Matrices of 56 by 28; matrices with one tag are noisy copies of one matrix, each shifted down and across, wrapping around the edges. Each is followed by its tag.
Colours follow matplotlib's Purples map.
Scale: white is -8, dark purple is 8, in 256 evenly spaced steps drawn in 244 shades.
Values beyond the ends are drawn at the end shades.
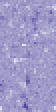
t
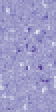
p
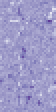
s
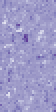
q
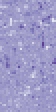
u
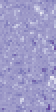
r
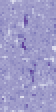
t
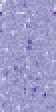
s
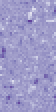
s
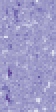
t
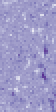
t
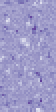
r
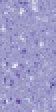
p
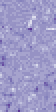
s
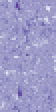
t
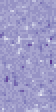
u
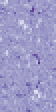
r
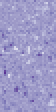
u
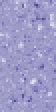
p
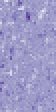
q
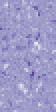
r
